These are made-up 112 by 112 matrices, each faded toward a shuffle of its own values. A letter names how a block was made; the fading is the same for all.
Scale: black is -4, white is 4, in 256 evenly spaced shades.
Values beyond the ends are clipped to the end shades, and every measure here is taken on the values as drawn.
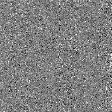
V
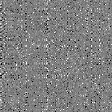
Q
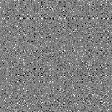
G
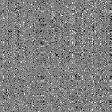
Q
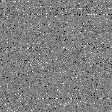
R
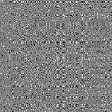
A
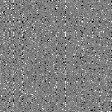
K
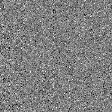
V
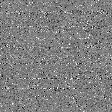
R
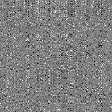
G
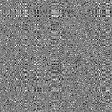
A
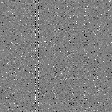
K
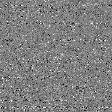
R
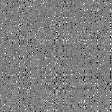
K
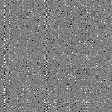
K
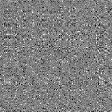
G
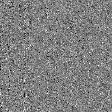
V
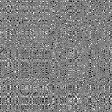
A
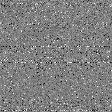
R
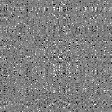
Q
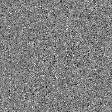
V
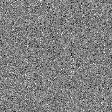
V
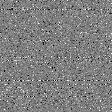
R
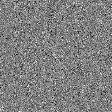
V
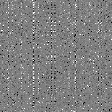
K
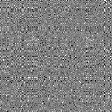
A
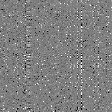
K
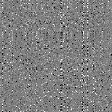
K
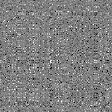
G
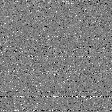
R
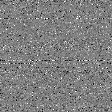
R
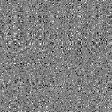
G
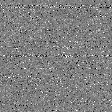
R
